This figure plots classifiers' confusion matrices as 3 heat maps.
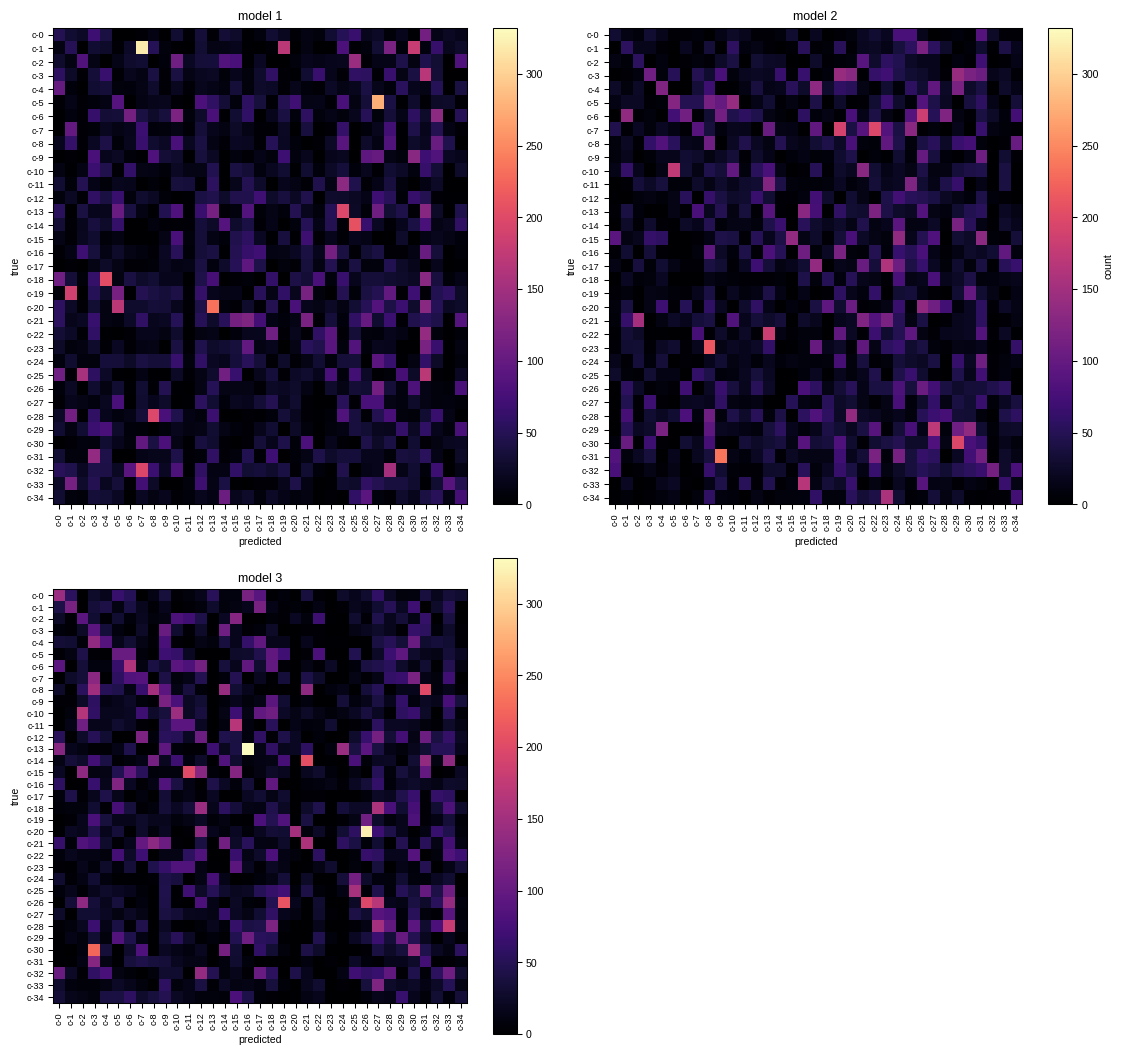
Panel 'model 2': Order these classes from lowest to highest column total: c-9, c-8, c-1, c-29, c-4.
c-4, c-1, c-9, c-29, c-8
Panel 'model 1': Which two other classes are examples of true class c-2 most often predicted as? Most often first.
c-25, c-10
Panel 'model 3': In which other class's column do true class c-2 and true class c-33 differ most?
c-15
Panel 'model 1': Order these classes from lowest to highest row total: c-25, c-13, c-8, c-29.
c-29, c-8, c-25, c-13
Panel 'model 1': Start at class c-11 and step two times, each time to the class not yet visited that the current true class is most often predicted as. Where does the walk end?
c-27
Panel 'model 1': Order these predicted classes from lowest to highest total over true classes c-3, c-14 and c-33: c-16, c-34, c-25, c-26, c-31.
c-16, c-34, c-26, c-31, c-25
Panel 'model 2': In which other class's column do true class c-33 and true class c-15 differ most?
c-16
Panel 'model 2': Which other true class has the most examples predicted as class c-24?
c-15
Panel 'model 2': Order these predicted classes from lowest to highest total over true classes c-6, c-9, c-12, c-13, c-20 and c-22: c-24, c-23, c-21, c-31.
c-21, c-23, c-24, c-31
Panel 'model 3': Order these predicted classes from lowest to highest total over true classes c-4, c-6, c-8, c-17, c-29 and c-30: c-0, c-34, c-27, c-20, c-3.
c-20, c-34, c-0, c-27, c-3
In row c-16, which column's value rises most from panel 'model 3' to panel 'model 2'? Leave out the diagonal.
c-19
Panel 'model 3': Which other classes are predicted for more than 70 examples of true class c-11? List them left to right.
c-2, c-10, c-15
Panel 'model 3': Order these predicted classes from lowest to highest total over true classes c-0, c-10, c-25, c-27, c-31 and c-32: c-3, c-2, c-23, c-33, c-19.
c-23, c-19, c-2, c-3, c-33
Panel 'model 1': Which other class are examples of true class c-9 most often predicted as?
c-30
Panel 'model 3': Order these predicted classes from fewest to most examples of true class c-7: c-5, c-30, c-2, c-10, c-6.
c-10, c-2, c-5, c-6, c-30
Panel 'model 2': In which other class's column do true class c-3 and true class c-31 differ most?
c-9
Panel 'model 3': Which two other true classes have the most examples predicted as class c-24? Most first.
c-13, c-21
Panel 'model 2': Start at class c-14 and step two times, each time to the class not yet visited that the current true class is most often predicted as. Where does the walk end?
c-27
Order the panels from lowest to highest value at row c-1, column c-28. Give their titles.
model 2, model 3, model 1
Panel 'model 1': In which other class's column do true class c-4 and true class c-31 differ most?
c-3
